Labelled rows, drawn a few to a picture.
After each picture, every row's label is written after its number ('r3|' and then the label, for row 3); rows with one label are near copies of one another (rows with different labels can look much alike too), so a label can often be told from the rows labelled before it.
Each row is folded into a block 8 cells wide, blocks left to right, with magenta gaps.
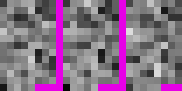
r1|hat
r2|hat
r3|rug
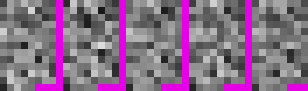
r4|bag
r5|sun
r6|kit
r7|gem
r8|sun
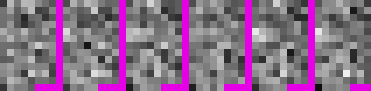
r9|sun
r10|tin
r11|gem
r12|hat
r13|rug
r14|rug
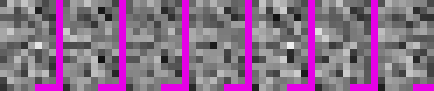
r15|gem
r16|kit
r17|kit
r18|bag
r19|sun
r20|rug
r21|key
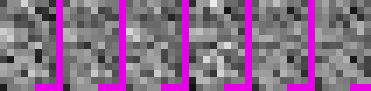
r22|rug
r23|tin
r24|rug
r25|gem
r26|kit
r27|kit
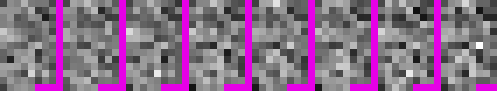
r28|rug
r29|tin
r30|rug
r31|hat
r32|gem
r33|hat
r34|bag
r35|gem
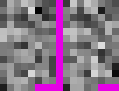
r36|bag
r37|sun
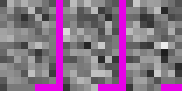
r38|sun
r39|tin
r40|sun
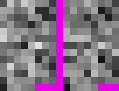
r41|key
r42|kit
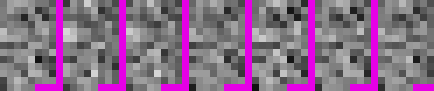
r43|kit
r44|rug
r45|rug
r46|kit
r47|kit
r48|kit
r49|kit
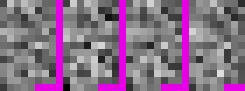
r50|sun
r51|key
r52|gem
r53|rug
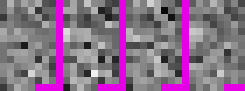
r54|bag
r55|bag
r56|kit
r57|rug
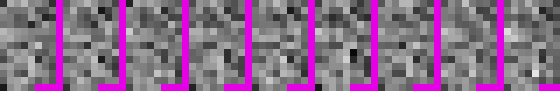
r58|key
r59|kit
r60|tin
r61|hat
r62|kit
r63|hat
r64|key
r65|rug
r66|rug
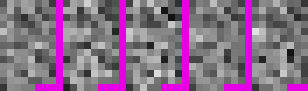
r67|sun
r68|gem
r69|bag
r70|rug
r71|rug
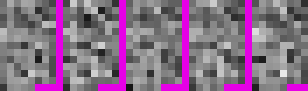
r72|bag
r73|sun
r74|hat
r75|gem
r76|rug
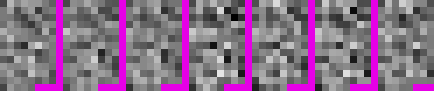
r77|sun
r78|hat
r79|hat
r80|bag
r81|gem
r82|bag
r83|sun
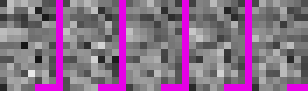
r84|bag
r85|tin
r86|rug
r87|rug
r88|key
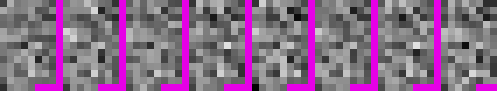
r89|key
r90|rug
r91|bag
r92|sun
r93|key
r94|rug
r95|sun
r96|bag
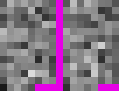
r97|bag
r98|key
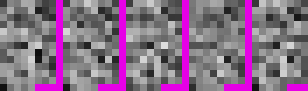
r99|hat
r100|tin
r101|gem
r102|kit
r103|key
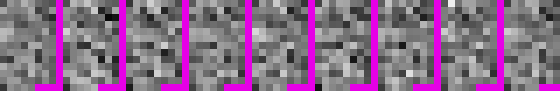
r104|rug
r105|tin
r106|sun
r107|bag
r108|rug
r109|key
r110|bag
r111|sun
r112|rug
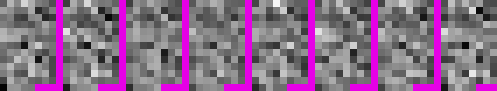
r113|key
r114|tin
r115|hat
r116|tin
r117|gem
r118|rug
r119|tin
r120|bag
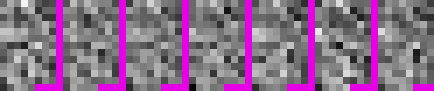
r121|gem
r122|sun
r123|gem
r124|kit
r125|rug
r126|tin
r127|rug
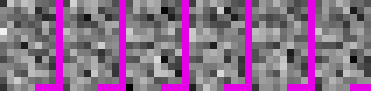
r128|tin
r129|sun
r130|kit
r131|bag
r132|hat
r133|kit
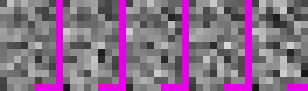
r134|key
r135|hat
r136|tin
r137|gem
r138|sun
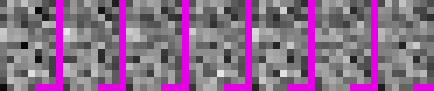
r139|bag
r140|rug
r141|rug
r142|bag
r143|bag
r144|kit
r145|key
